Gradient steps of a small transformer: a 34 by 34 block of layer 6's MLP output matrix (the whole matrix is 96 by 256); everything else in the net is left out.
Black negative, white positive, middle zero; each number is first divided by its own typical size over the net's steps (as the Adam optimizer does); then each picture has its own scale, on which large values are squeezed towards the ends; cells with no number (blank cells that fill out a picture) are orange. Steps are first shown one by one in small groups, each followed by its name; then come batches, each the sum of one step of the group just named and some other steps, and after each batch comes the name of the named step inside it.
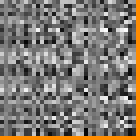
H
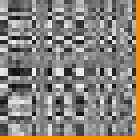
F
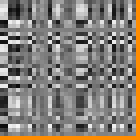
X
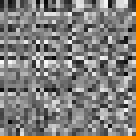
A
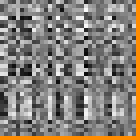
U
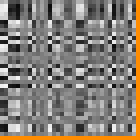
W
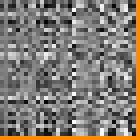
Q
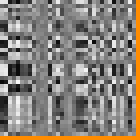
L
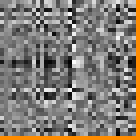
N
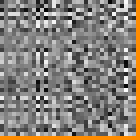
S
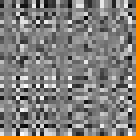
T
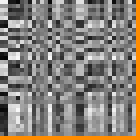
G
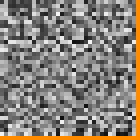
X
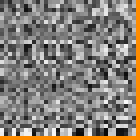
A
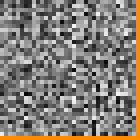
U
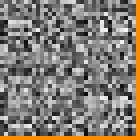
H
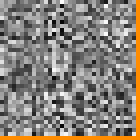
F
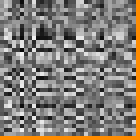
F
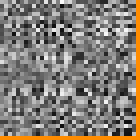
H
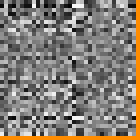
T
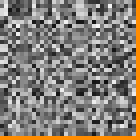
X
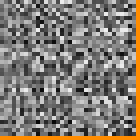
H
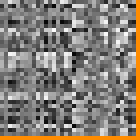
Q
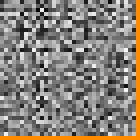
S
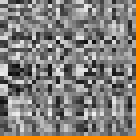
L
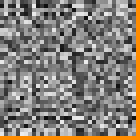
T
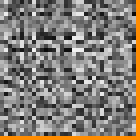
F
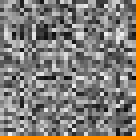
N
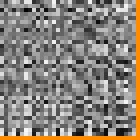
S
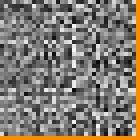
N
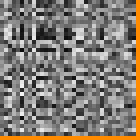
U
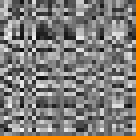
W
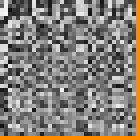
X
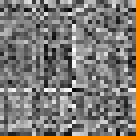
N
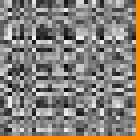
F
